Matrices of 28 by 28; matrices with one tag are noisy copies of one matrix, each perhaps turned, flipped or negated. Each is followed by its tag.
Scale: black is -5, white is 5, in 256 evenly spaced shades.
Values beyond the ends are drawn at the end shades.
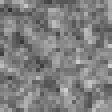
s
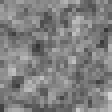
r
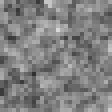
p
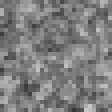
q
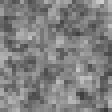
r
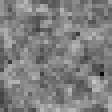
r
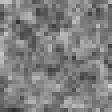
r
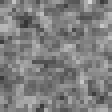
q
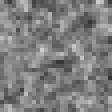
q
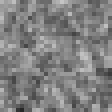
p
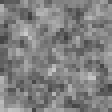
r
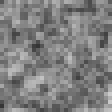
r
